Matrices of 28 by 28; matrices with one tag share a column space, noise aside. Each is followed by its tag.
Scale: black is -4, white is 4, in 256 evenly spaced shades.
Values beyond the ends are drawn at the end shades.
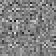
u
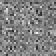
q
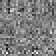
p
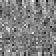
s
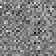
q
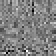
p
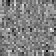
s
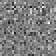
q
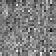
s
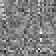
p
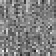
s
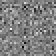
q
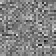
u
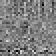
p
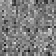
s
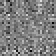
p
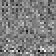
p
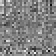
p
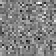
u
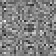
u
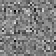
q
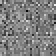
u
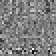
p
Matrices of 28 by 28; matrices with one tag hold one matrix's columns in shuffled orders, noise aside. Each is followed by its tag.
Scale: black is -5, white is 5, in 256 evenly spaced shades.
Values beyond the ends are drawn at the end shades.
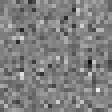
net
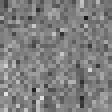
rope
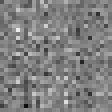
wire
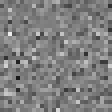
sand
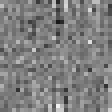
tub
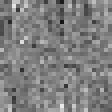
tub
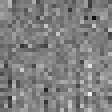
rope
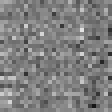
wire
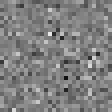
sand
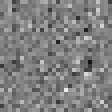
net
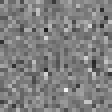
net
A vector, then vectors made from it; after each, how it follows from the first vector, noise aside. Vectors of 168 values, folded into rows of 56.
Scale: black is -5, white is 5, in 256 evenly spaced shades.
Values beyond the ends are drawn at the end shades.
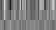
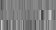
wrapped around, partly zeroed.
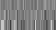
reversed, partly zeroed.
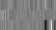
reversed, partly zeroed.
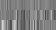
reversed, partly zeroed.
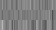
wrapped around, negated, shrunk.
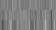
reversed, negated, shrunk.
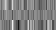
wrapped around.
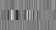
wrapped around, partly zeroed.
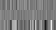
reversed, partly zeroed.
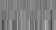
reversed, negated, shrunk.
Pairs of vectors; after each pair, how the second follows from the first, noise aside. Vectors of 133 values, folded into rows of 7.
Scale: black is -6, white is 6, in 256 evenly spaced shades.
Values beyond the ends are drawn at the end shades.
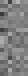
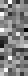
negated, scaled up.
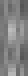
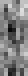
negated, scaled up.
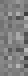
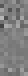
reversed, negated, partly zeroed.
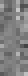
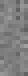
negated, shrunk.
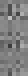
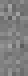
negated, shrunk.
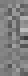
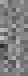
reversed, negated.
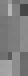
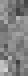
reversed, negated.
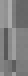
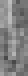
copied.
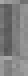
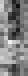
wrapped around, scaled up.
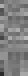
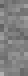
negated, shrunk.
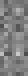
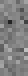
reversed, negated, partly zeroed.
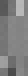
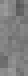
negated, shrunk.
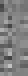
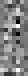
wrapped around, negated, scaled up.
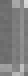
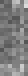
copied.
